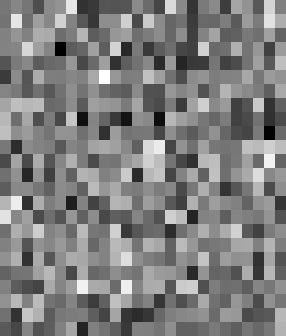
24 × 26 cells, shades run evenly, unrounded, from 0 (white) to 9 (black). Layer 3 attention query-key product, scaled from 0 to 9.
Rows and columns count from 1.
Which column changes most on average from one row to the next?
12
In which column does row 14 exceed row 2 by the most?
25
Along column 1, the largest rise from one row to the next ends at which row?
17
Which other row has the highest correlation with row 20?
3
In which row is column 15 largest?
9
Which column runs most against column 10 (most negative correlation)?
1
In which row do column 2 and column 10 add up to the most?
23
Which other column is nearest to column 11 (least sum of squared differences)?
4
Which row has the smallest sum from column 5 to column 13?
21
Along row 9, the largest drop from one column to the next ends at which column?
16
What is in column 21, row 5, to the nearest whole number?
7
